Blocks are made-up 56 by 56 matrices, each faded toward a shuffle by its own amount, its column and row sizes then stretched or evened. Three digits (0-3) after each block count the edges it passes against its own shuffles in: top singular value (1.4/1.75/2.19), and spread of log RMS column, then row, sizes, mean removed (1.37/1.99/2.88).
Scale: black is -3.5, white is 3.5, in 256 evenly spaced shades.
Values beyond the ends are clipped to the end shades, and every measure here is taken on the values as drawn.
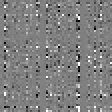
1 3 2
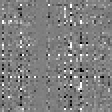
2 3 2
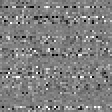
1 0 3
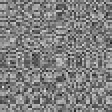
3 0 0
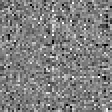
1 1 1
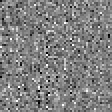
0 2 0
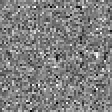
1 1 1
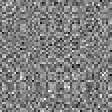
3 0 0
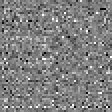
2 1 1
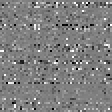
1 1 3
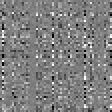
3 3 2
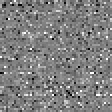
1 0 2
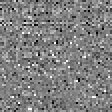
1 0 0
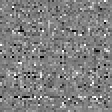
1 1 2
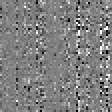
2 3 1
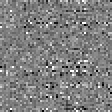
2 2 2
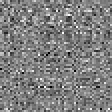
3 0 2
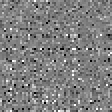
2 1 2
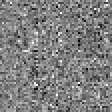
2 2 0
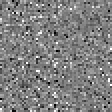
1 1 0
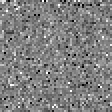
0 0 1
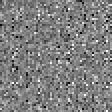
1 2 0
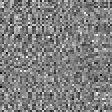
3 1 1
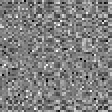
3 0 1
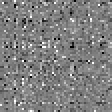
2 1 1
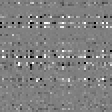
3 1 3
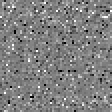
0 0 1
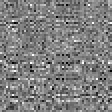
3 1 2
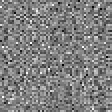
3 0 0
